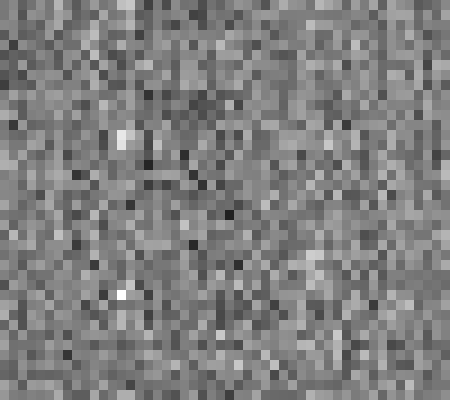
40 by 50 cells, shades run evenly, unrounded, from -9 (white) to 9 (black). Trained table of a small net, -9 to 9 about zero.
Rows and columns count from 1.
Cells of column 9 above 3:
3
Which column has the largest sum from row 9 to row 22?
17
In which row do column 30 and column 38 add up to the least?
36
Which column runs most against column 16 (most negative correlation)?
29
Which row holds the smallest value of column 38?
34
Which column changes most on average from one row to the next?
27
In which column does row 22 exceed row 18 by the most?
26
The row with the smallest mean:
15
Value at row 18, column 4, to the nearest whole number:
-3
